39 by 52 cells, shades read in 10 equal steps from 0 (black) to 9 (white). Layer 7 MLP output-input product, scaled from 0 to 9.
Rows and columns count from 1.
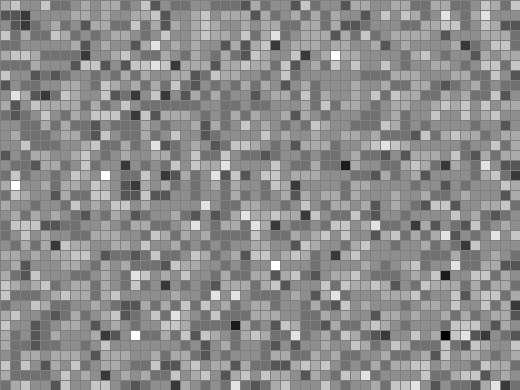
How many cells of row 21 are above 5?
19
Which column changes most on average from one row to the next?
45
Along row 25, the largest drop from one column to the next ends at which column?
6
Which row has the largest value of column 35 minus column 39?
34
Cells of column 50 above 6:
10
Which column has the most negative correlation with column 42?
48
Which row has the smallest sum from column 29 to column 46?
17
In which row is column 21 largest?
21
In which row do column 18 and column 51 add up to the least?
39
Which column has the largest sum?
50
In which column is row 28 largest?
14
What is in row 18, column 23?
3
